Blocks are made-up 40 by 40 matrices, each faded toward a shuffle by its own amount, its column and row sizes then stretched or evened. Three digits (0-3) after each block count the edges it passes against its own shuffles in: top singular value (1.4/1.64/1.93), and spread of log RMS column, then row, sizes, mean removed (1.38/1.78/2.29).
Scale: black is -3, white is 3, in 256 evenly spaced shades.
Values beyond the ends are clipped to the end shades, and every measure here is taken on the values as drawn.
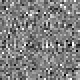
2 0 1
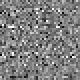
2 1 2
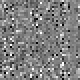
0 3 1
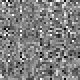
2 2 1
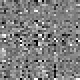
2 2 3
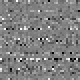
0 0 3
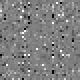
0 2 1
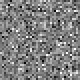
2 0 0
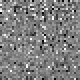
1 1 2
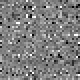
1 2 2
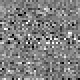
1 0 3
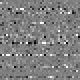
0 0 3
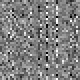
2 3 0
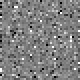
0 2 0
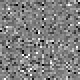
1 1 1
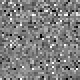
1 0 2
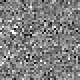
0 0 1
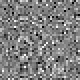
3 0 0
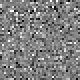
1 0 1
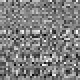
3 1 3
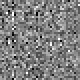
1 2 0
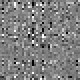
2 3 2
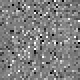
1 1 0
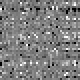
3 2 2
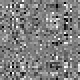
3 3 1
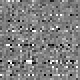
1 2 3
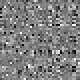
3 1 2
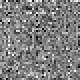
2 2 1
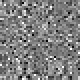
3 1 1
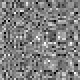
3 1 1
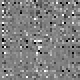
1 3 2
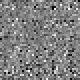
0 1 2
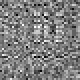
3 1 2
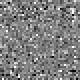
0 0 2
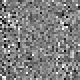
0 2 0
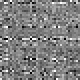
3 1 3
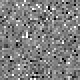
0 0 0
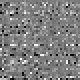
3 1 3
